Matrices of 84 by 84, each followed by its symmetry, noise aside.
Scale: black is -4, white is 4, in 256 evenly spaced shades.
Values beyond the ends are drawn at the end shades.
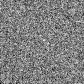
symmetric across the other diagonal.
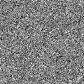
symmetric.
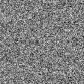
mirrored top to bottom.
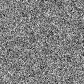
symmetric across the other diagonal.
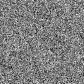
antisymmetric.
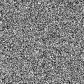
antisymmetric.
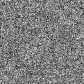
symmetric across the other diagonal.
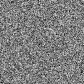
symmetric across the other diagonal.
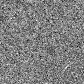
symmetric.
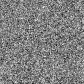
antisymmetric.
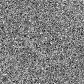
symmetric across the other diagonal.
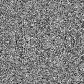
mirrored top to bottom.
